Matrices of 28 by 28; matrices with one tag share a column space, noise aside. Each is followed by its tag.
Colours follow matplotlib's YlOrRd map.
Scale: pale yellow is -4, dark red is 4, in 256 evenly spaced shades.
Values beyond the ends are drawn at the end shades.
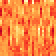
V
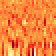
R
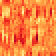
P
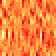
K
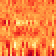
R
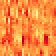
P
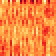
V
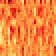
V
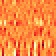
R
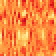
K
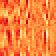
K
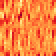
K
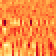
R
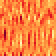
K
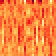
V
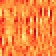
P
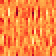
P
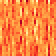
V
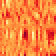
K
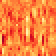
P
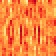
V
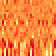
R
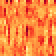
V
